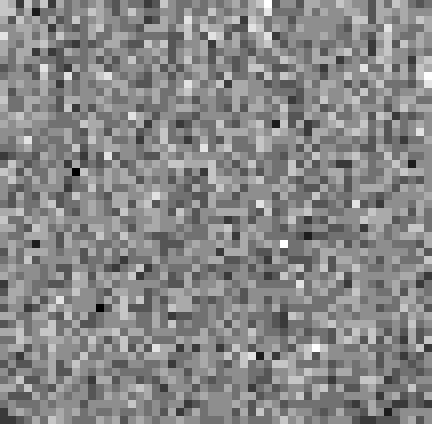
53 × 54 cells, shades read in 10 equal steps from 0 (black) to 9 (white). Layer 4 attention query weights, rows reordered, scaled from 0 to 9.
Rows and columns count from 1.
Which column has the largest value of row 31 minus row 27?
36
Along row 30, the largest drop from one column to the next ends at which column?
30
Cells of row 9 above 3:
41
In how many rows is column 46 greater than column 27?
21
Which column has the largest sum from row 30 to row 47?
7
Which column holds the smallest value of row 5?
35
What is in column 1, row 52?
2
